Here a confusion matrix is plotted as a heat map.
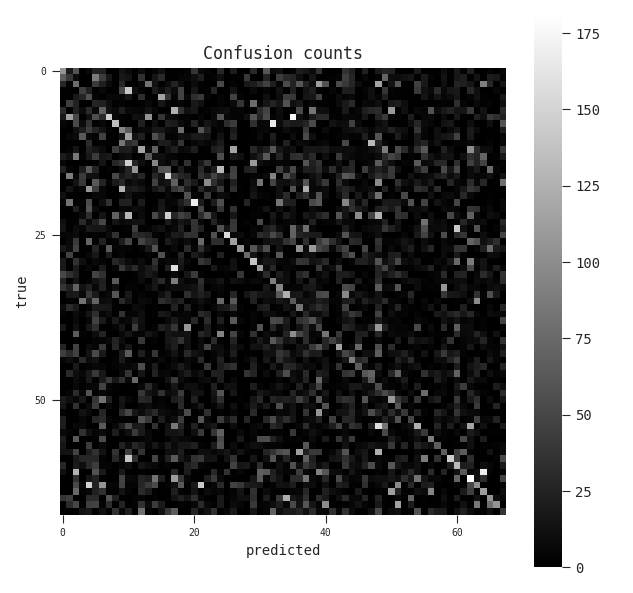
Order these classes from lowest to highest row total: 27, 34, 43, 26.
43, 34, 26, 27
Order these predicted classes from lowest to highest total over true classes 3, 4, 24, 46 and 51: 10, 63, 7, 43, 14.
7, 14, 43, 63, 10
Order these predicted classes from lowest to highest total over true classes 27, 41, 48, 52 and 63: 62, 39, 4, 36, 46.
62, 46, 36, 4, 39
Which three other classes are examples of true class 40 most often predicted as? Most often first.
35, 24, 2
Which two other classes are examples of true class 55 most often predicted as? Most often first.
24, 49
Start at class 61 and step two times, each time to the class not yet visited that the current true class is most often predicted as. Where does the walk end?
50
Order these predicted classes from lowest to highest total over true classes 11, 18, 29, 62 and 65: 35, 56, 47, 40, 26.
56, 26, 40, 35, 47
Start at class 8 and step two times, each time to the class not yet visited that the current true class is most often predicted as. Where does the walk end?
17
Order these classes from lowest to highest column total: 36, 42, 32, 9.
42, 36, 9, 32
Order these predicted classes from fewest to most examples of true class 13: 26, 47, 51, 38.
47, 26, 38, 51
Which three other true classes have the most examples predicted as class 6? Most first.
63, 50, 54
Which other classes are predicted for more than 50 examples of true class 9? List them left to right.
10, 18, 21
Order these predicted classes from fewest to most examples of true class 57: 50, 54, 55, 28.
28, 55, 54, 50
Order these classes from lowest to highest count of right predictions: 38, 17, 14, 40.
38, 17, 40, 14
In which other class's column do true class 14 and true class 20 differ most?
10
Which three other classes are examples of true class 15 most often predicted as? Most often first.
24, 11, 65
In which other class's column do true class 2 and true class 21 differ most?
39
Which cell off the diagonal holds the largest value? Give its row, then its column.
7, 35
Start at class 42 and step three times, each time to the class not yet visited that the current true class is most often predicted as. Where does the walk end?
26
